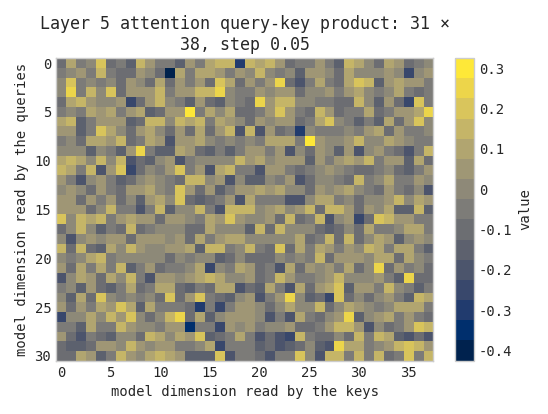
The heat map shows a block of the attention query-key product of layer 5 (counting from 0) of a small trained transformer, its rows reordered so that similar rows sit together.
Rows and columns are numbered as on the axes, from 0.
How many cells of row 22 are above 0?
17
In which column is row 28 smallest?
23
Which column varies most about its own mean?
16
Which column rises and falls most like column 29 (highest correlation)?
19
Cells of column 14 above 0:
16
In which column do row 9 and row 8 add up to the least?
11
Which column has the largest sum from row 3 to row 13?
1
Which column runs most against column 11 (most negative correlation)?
25
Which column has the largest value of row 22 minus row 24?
35
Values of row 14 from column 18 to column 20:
-0.2 0.1 -0.05
